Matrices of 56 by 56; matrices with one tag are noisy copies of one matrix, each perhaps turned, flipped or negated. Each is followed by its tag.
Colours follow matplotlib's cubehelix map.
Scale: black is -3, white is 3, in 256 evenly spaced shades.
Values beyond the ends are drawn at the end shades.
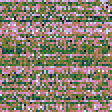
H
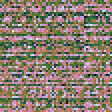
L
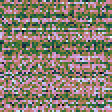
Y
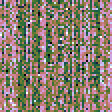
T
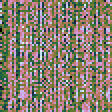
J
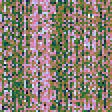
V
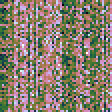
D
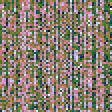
J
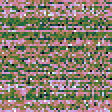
T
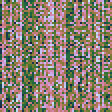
H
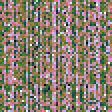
L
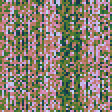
V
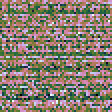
L
